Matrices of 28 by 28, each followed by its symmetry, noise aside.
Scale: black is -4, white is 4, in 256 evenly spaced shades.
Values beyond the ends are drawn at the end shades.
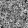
same after a half turn.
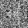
mirrored top to bottom.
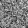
symmetric across the other diagonal.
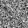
antisymmetric.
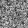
symmetric.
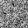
symmetric.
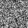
no symmetry.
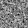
symmetric across the other diagonal.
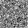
symmetric.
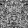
mirrored left to right.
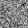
symmetric across the other diagonal.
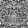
mirrored left to right.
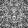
mirrored left to right.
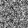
mirrored top to bottom.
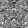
mirrored left to right.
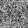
same after a half turn.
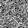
antisymmetric.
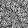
symmetric across the other diagonal.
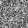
same after a half turn.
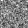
no symmetry.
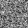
same after a half turn.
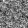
same after a half turn.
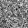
antisymmetric.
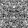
mirrored left to right.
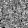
no symmetry.
